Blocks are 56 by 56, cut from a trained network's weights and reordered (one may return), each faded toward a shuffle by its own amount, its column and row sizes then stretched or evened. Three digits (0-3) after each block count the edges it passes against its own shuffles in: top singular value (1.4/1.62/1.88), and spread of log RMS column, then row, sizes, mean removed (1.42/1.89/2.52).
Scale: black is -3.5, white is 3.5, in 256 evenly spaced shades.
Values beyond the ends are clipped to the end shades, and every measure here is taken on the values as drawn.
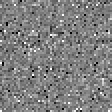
0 0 1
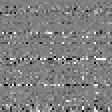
2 1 3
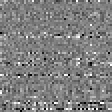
3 0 3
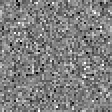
0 0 0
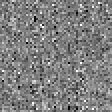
0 3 0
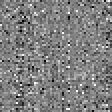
1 2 0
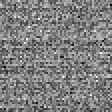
1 0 0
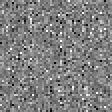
2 1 0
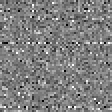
1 0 2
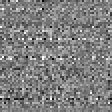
0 1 3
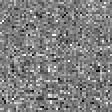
2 0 1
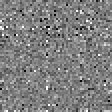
0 1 2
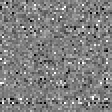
0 0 2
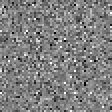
1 1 1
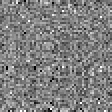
3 0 1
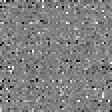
0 1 3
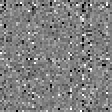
1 2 1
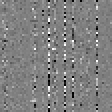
3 3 0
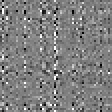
3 3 2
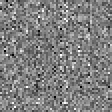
0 2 0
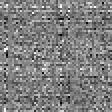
2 3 1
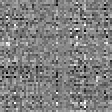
2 3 2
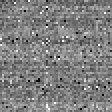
1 0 1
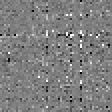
1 2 2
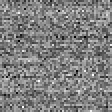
1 0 1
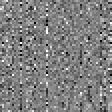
3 3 0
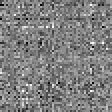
0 3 2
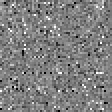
0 1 1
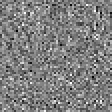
2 1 0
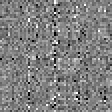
3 2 0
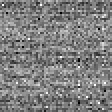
2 1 0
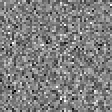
2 0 0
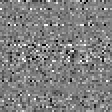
1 0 3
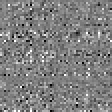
0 2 3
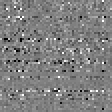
0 1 3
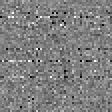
1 1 2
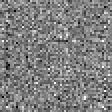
1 2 0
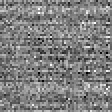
3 2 0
